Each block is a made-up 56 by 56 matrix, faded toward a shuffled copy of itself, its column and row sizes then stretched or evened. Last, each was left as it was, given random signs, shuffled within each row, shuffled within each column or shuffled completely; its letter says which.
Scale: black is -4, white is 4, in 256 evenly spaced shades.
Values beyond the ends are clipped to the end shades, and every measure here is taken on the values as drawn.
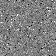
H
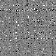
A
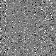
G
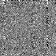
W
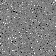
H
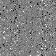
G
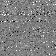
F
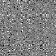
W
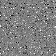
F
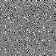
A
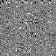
W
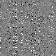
A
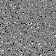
F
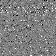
F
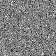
H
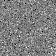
H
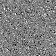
H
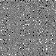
W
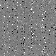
G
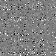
A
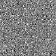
A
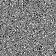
H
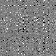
W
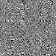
W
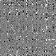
W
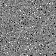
H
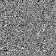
A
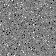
H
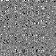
W
